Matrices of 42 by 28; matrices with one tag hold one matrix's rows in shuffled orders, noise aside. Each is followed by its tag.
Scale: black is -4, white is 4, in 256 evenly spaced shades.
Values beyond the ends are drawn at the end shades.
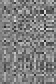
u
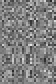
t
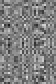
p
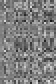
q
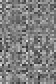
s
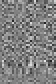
t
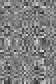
p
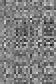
q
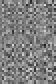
t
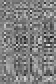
q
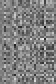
u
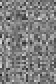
s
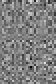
t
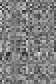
s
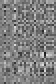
u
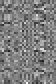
p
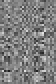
p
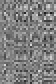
q
